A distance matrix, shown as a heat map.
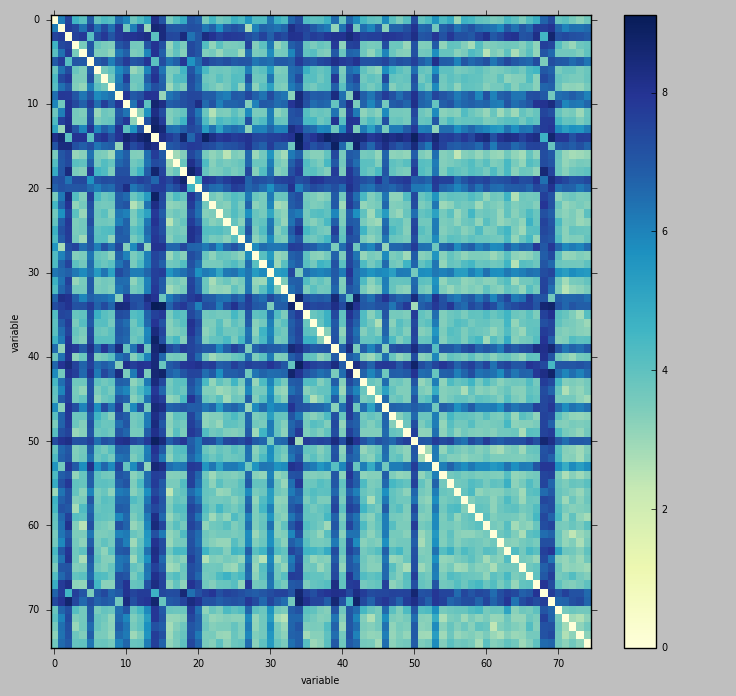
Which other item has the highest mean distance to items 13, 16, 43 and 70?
14
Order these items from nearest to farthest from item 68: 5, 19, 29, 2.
5, 2, 19, 29
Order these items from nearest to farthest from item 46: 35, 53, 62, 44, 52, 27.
27, 53, 44, 62, 52, 35
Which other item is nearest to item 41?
9
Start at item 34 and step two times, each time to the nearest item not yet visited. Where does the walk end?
30
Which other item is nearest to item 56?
16
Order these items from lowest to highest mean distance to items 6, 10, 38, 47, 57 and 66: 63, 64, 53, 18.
64, 18, 63, 53
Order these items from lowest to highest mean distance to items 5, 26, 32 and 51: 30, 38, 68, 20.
38, 30, 68, 20
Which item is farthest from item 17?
19
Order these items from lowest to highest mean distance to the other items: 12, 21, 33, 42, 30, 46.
21, 12, 30, 46, 42, 33
